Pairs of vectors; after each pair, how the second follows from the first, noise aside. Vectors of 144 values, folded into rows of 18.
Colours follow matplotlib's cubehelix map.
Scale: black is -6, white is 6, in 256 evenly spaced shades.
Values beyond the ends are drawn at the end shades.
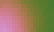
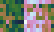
wrapped around, scaled up.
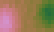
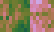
wrapped around.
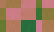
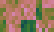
copied.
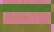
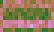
reversed, negated.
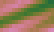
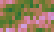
wrapped around, negated.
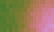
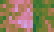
wrapped around.
